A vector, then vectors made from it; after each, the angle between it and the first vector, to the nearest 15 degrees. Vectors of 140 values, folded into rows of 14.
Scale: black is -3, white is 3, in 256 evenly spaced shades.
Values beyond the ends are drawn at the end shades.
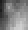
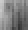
165 degrees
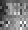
45 degrees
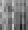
135 degrees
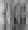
135 degrees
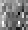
120 degrees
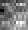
45 degrees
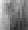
165 degrees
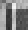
120 degrees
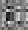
90 degrees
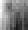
165 degrees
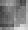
45 degrees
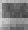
120 degrees
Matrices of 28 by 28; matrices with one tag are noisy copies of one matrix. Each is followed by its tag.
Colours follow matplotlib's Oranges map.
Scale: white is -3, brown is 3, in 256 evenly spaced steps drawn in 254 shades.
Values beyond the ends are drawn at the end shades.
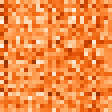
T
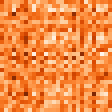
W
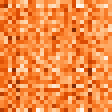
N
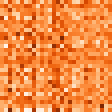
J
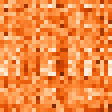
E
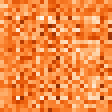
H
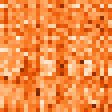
E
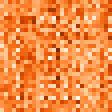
H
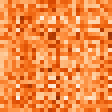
H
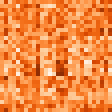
E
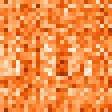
E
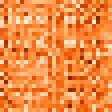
T
